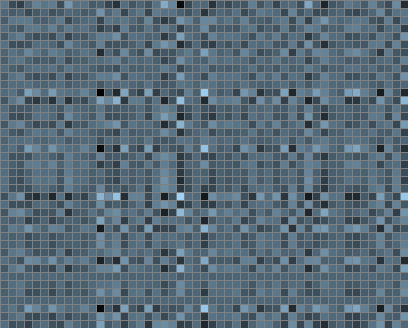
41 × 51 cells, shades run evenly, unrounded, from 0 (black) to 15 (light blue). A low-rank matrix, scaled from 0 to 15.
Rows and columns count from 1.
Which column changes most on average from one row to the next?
23
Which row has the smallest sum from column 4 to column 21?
25
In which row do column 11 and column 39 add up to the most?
1
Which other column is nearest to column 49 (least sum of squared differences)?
38
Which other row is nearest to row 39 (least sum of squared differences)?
19
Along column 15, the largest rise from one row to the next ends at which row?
13
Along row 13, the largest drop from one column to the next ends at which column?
16
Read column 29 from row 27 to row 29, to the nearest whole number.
9 7 8
